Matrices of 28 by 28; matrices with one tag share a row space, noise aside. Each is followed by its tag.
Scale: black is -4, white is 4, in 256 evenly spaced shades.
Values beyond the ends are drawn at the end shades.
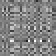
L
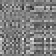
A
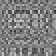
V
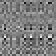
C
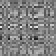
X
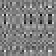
C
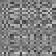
L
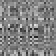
X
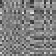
A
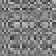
L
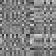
A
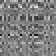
X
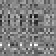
X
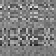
X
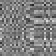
A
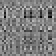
C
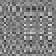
C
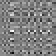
L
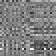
A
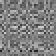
X
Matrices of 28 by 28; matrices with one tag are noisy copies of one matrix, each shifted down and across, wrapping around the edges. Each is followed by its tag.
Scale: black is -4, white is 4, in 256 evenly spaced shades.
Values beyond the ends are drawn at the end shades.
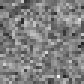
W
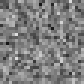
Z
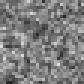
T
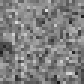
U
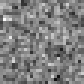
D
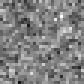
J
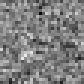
J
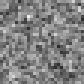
J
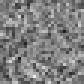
W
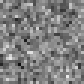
D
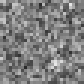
J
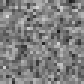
Z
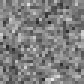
J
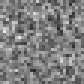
W
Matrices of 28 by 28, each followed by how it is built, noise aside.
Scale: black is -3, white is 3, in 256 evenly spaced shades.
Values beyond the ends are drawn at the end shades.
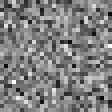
noise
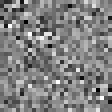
block diagonal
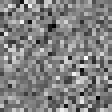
block diagonal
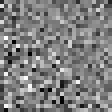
lower triangular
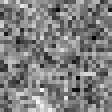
smooth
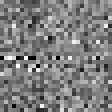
uneven rows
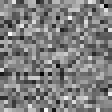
noise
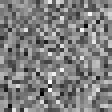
noise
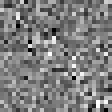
block diagonal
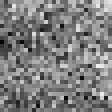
smooth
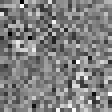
block diagonal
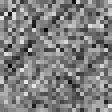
Hankel
